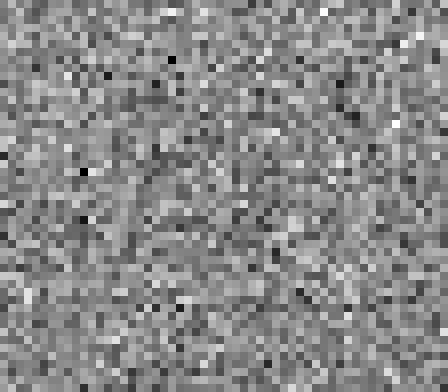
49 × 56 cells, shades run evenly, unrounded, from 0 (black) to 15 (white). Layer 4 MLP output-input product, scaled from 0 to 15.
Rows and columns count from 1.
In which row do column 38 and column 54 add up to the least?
45
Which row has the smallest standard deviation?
4
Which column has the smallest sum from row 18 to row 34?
11
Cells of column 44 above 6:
40
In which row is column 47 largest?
34
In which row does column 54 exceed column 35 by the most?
32
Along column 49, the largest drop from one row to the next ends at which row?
38
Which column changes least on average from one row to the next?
29
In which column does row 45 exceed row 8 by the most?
22
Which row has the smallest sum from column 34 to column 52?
39
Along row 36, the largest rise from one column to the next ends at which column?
20
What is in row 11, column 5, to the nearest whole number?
12
